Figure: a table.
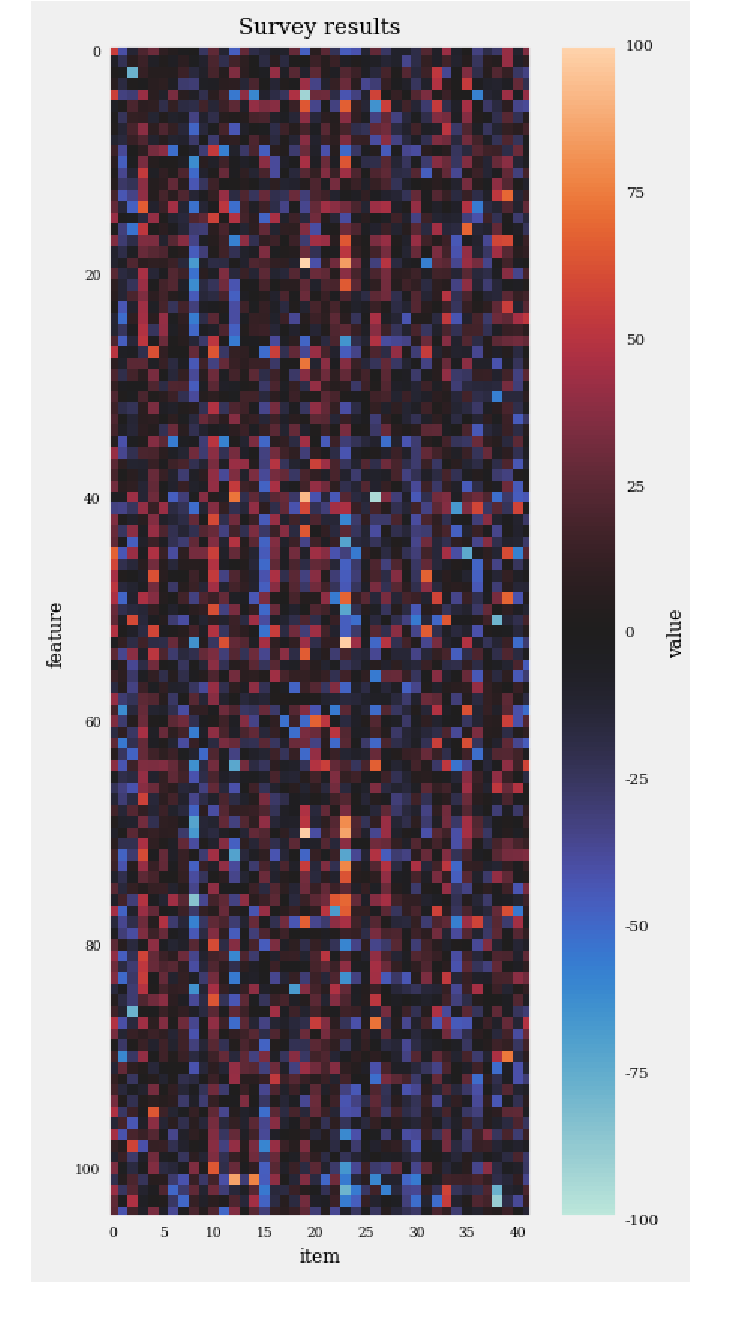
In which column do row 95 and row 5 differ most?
23
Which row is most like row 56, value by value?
92
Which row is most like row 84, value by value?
61
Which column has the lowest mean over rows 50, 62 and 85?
1
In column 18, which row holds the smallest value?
84
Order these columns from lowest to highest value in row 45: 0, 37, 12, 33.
37, 12, 33, 0
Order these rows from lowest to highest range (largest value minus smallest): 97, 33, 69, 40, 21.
33, 97, 21, 69, 40
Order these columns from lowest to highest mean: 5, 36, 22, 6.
36, 6, 22, 5
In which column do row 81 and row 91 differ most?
12
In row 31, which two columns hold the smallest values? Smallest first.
38, 8
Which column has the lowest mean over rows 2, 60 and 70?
8
